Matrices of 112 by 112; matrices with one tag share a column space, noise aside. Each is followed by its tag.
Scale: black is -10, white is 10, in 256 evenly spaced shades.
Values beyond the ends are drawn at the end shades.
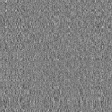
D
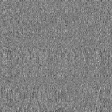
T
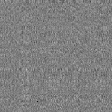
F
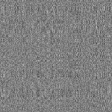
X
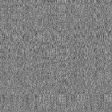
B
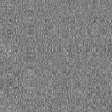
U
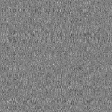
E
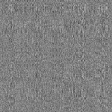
X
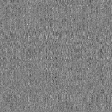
B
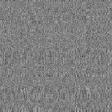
T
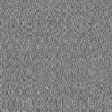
D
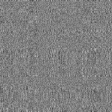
T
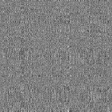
T
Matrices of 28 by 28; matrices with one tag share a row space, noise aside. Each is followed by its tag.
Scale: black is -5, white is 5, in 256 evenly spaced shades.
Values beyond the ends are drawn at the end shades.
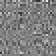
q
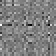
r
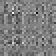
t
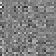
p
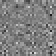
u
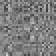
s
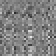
r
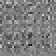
r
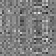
q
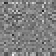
t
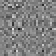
t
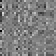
p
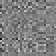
p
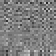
s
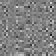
u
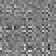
r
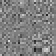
q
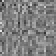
p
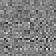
s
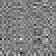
q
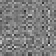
r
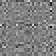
u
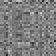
s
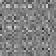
r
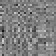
p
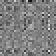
r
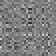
r
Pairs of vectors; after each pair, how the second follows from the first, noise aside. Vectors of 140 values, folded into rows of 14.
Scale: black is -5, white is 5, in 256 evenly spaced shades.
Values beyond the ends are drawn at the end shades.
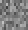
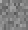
shrunk.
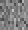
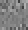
wrapped around, partly zeroed.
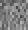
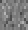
wrapped around, partly zeroed.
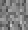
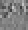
wrapped around, partly zeroed.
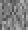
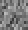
shuffled.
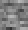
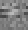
wrapped around, partly zeroed.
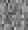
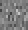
wrapped around, partly zeroed.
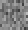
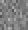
reversed, negated, shrunk.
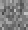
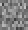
shuffled.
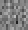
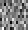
wrapped around, scaled up.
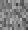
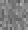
negated, shrunk.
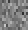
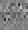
wrapped around, partly zeroed.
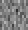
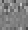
wrapped around, partly zeroed.
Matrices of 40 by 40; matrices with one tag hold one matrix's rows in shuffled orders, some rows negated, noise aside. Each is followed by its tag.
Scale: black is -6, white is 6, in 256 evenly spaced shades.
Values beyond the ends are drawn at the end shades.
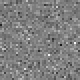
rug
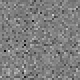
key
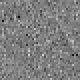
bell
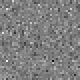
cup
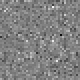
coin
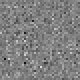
key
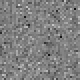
rug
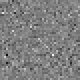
cup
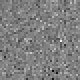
coin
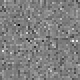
bell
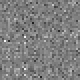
key
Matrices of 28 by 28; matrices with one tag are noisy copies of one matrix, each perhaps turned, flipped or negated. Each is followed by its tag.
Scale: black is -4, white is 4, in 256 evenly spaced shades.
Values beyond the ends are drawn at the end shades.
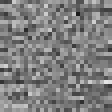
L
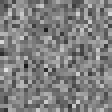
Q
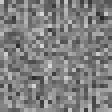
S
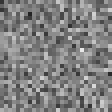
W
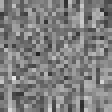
L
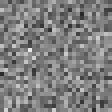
W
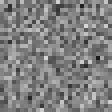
W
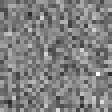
W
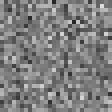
W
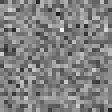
W
